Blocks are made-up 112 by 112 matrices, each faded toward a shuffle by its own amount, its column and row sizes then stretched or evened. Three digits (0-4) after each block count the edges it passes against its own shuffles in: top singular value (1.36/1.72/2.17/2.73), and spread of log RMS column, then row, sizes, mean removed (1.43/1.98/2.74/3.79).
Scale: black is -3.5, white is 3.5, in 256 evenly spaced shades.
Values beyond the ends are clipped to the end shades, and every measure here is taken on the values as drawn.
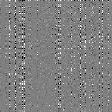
4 4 2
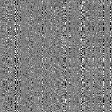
4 4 1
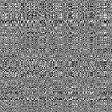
4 3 4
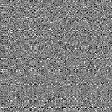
4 1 3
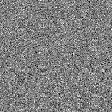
3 0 0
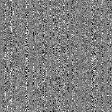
0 4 0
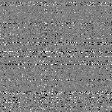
2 2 4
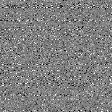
3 0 3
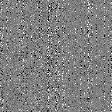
0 4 1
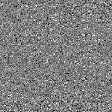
2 0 2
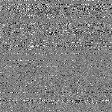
1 0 4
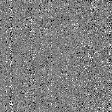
1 3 1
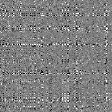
4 3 3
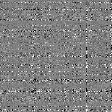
2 3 4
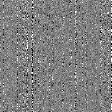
2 4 0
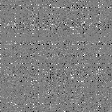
1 2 3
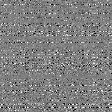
3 0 4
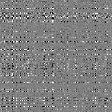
4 3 4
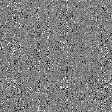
2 3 1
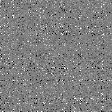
0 2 2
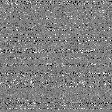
0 1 4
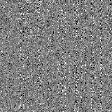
1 3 1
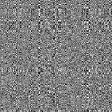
4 3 2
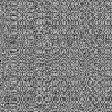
4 0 1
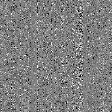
2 3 0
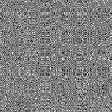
4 1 1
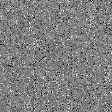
1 2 0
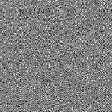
4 2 0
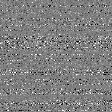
0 0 4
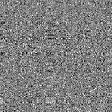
3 0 2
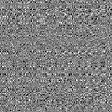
4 0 3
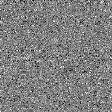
2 0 2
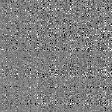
0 3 3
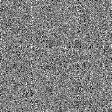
2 2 1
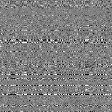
4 0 4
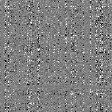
1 4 3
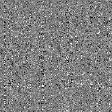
2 3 2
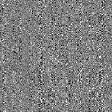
3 3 0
